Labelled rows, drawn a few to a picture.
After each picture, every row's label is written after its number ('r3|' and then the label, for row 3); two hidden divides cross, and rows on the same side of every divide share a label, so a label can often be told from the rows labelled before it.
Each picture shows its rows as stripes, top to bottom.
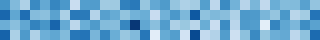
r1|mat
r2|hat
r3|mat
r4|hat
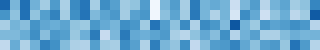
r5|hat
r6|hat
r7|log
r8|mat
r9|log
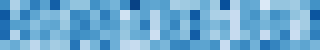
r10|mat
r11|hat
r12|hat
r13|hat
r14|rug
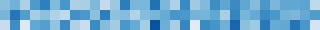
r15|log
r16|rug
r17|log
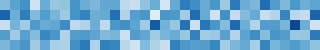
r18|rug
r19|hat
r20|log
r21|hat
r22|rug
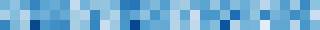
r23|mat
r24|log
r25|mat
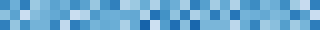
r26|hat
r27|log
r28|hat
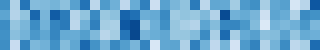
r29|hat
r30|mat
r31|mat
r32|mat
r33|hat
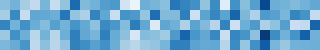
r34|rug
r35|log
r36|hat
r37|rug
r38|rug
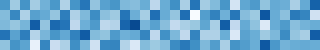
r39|hat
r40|log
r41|mat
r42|hat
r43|rug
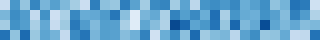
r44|log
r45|rug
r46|rug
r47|hat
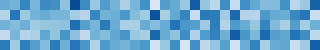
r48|hat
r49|log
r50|rug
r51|log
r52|hat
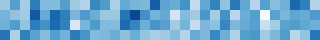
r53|log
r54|mat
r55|mat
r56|hat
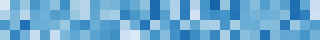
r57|log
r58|log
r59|hat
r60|rug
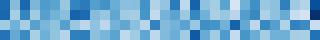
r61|hat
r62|hat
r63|log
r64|hat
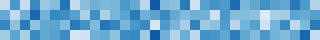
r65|log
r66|mat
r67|hat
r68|log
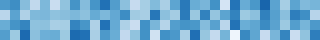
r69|rug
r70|log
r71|rug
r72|hat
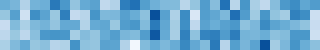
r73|mat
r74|log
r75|log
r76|log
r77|rug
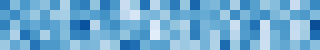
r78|hat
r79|rug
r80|hat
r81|hat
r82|mat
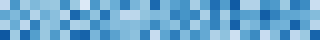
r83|log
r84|rug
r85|log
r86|hat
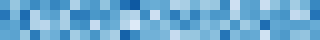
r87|mat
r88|hat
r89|rug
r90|mat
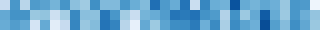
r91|log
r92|rug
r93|rug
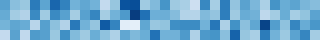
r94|mat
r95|mat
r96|rug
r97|log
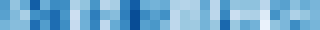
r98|mat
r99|mat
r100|mat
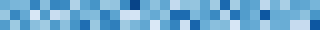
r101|mat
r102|rug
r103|hat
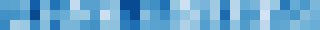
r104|mat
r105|mat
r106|mat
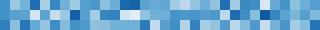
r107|mat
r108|rug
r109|hat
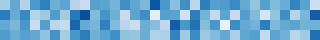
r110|log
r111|hat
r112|rug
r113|hat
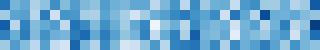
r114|hat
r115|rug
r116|hat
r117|hat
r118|rug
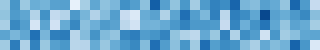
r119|log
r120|rug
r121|rug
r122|mat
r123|log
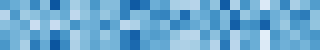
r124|mat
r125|log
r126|rug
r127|mat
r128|mat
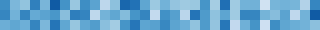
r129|mat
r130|hat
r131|mat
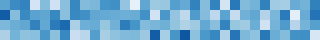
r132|rug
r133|hat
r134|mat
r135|log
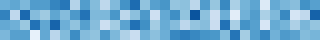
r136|mat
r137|hat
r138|mat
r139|rug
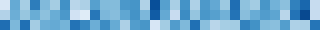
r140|log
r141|log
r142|hat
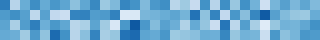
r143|mat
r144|rug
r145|mat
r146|mat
